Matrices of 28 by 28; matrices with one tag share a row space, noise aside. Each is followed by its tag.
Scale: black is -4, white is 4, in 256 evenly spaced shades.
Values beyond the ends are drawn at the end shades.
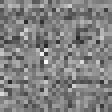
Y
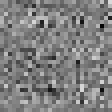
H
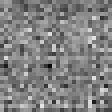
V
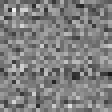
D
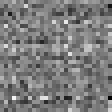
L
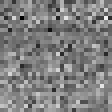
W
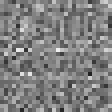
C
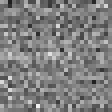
W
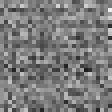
L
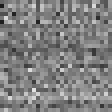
W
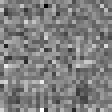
Y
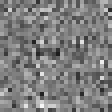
H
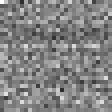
W
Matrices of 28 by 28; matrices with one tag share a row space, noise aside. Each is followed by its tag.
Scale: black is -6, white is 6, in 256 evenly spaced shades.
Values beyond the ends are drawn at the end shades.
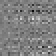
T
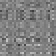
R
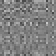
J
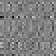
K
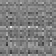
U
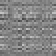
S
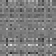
U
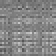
S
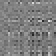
T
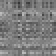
S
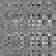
T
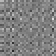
K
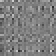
K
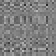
J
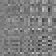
T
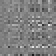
T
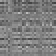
S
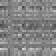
S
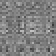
R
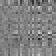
T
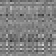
U
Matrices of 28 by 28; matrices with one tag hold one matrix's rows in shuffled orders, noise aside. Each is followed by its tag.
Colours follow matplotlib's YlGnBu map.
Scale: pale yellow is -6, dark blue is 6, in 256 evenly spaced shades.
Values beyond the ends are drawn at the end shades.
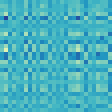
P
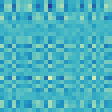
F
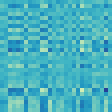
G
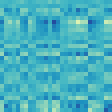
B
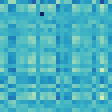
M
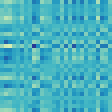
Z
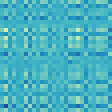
P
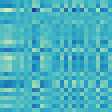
Z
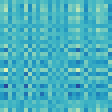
P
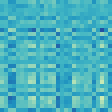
M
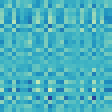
F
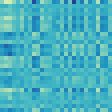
Z
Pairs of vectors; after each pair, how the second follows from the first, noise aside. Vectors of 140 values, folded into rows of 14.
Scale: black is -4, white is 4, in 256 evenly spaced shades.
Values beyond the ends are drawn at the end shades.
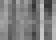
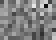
sign-scrambled.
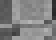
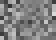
sign-scrambled.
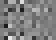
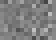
reversed, negated, shrunk.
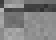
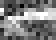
wrapped around, negated, scaled up.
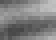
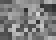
sign-scrambled.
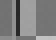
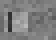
wrapped around, partly zeroed.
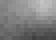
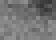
negated, partly zeroed.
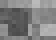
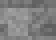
negated, shrunk.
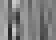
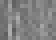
negated, shrunk.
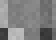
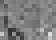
negated, partly zeroed.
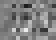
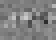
negated, partly zeroed.
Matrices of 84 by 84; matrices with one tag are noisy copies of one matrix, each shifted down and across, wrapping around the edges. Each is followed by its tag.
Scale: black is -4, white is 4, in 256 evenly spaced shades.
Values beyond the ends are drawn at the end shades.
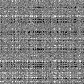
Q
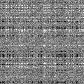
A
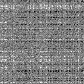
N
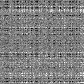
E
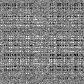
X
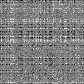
E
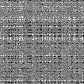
E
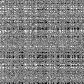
A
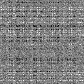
X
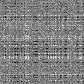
E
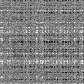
N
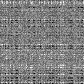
E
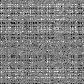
X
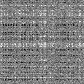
N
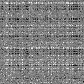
Q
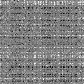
N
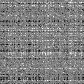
A
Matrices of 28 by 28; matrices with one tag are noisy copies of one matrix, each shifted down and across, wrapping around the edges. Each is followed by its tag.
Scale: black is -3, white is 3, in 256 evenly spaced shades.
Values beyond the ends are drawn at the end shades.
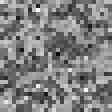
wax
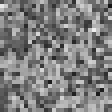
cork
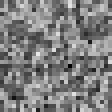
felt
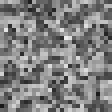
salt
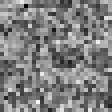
felt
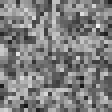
felt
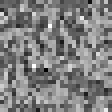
felt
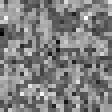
felt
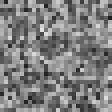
felt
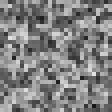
salt
